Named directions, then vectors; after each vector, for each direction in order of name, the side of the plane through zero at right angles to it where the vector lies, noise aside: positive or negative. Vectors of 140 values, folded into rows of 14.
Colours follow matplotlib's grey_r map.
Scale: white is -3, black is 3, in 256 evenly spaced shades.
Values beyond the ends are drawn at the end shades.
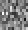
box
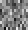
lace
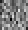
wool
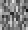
positive, negative, negative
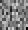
negative, negative, positive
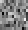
negative, positive, negative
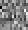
positive, negative, positive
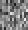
negative, positive, positive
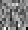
negative, negative, positive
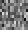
positive, negative, positive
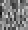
positive, positive, positive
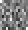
positive, positive, negative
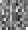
positive, positive, negative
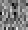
positive, positive, positive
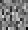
negative, negative, positive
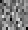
negative, negative, positive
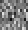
positive, negative, positive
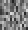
negative, positive, positive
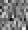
positive, negative, positive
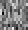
negative, negative, negative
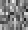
positive, negative, negative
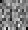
negative, negative, positive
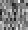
positive, positive, positive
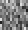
positive, negative, negative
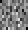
negative, negative, positive
